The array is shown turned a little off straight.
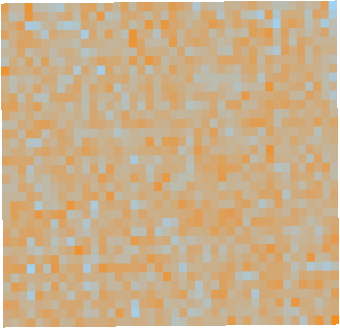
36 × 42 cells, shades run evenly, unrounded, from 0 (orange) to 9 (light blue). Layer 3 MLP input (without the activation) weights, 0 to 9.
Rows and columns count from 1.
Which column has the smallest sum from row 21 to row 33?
35
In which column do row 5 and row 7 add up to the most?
1
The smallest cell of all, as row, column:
36, 42
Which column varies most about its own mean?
4
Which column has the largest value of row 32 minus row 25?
25
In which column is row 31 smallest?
21
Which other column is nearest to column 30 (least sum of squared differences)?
26
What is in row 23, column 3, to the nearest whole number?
3
